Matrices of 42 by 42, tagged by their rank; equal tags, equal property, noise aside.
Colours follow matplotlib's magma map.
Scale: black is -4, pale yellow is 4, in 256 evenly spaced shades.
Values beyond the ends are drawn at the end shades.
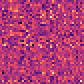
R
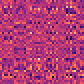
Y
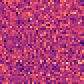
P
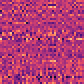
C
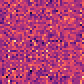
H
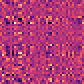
Y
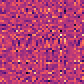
C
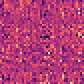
H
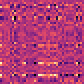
Y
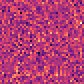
H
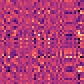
Y
